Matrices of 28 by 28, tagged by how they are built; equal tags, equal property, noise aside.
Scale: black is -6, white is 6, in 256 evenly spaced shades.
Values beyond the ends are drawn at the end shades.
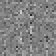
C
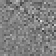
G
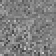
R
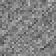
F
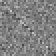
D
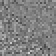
R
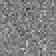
C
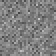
F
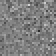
G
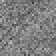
F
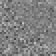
R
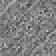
F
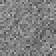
F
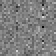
C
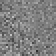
R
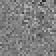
G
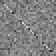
D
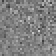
G
